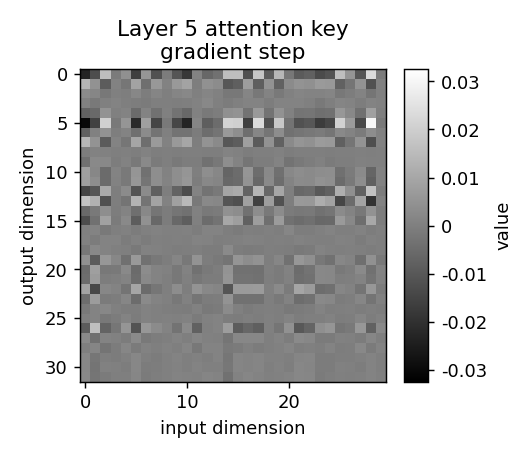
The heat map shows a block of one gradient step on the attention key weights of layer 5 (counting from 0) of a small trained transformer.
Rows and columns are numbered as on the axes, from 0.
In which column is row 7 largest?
0
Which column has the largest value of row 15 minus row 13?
28
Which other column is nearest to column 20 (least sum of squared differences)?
13
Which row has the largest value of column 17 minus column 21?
5
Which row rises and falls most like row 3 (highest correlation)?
17
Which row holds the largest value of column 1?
26
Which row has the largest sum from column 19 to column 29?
22
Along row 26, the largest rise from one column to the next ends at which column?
1
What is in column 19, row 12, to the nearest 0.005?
0.01
